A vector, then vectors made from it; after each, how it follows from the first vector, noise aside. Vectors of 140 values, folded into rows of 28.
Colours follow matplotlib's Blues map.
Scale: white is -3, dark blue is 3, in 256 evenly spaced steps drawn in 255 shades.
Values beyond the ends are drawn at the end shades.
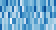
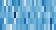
wrapped around, negated, partly zeroed.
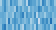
wrapped around, shrunk.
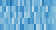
wrapped around, shrunk.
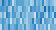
reversed, negated, shrunk.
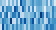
negated.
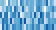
negated.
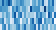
reversed, negated.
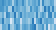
reversed, negated, shrunk.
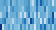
wrapped around, negated, partly zeroed.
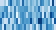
wrapped around.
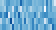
negated, partly zeroed.
